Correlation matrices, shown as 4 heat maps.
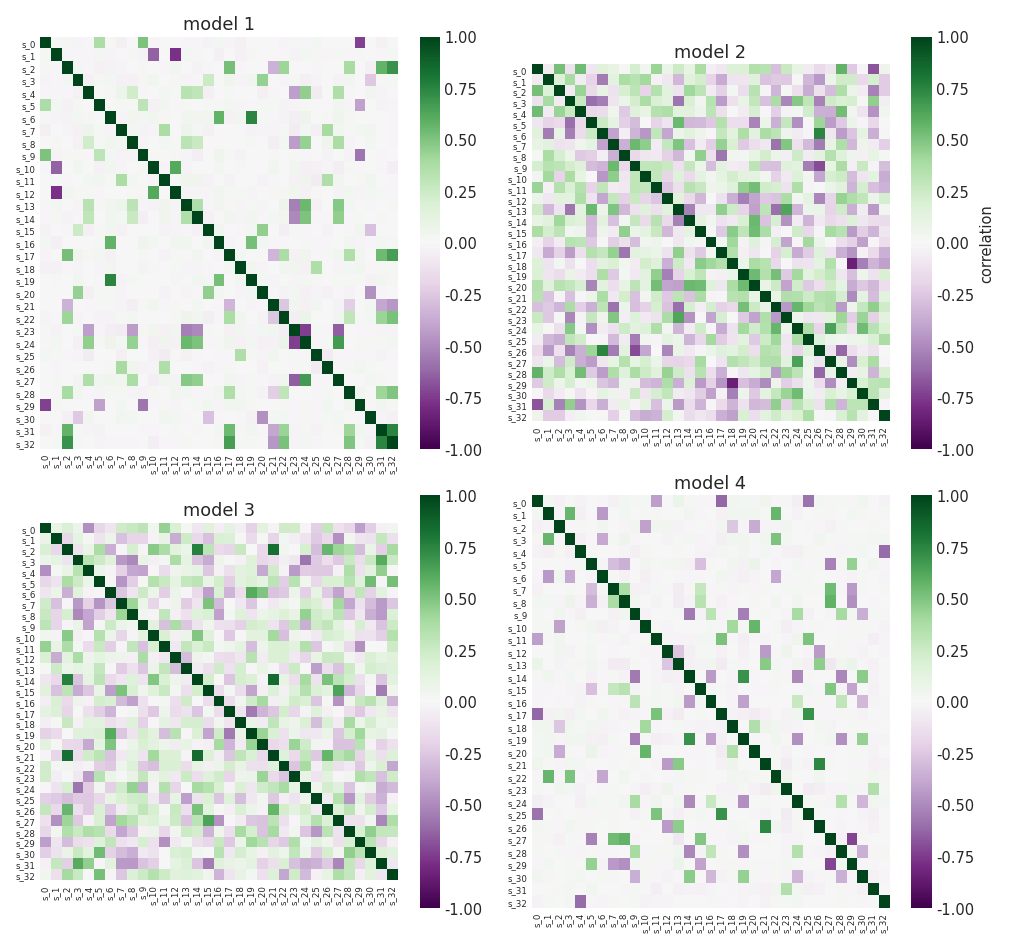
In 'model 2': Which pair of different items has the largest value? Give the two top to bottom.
s_6, s_26
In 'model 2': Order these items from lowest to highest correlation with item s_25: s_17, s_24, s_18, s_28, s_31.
s_17, s_18, s_28, s_31, s_24
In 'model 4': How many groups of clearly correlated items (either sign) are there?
8
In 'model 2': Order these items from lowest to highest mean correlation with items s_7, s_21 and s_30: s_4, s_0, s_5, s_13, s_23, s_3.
s_3, s_4, s_5, s_0, s_13, s_23
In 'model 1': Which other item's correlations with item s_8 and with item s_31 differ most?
s_32
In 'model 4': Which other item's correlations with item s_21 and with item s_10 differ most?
s_26
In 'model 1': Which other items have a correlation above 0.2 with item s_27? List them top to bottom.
s_4, s_8, s_13, s_14, s_24
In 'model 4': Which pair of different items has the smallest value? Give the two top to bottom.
s_27, s_29
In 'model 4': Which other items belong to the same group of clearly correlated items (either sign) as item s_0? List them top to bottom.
s_11, s_17, s_25
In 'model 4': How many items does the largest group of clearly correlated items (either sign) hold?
7
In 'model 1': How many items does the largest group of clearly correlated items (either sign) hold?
7
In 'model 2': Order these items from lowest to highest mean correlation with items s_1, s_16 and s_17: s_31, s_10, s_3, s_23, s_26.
s_23, s_26, s_31, s_3, s_10
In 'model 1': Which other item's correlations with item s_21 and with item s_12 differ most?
s_1
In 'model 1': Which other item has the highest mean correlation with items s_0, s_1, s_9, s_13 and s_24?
s_27
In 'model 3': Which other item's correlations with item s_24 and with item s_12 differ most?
s_3
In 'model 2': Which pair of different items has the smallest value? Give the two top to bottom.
s_18, s_29
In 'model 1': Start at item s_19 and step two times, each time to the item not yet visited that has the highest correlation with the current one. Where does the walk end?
s_16
